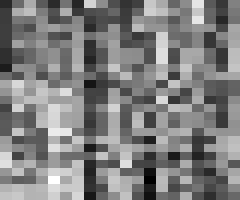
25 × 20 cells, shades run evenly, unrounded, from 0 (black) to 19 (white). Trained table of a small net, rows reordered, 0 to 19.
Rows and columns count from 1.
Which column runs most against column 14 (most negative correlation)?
1
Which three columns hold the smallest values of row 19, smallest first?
8, 17, 9
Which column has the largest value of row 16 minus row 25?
12
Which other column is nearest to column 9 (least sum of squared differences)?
19
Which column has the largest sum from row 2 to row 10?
14
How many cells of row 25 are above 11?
9
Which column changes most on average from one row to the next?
2
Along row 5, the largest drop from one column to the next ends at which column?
15
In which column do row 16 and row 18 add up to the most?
5
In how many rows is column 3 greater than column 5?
9
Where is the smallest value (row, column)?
23, 13
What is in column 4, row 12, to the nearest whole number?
15
